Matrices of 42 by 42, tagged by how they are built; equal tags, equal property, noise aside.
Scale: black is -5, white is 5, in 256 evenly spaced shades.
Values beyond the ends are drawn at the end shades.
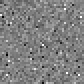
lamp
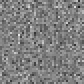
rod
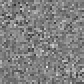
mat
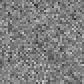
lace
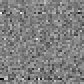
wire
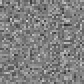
rod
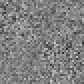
mat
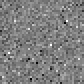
lamp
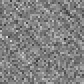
lace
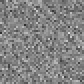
lace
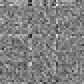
rod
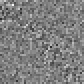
mat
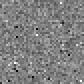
lamp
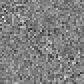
mat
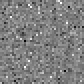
lamp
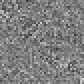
mat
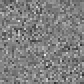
mat
